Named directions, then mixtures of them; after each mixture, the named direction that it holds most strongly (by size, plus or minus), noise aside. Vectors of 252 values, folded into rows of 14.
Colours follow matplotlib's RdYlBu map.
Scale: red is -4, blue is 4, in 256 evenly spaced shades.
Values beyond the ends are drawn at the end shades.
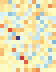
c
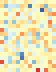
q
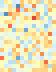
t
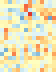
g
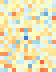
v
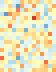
t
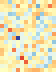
c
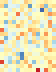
q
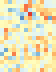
g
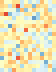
t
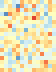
t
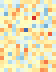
t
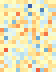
q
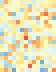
v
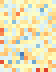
q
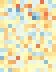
t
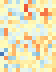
g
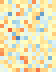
c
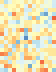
v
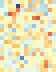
t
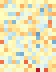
q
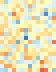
v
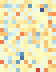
q
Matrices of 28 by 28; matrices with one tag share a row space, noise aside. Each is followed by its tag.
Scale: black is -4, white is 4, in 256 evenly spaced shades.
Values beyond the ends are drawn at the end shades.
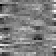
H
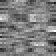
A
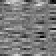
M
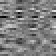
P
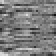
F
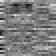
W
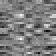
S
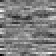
W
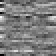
W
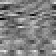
P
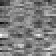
S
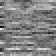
W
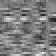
M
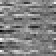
F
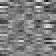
S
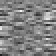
S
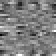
P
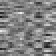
S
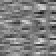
M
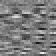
M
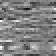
F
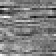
F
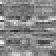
W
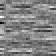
W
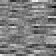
A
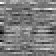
W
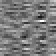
M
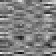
S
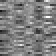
S
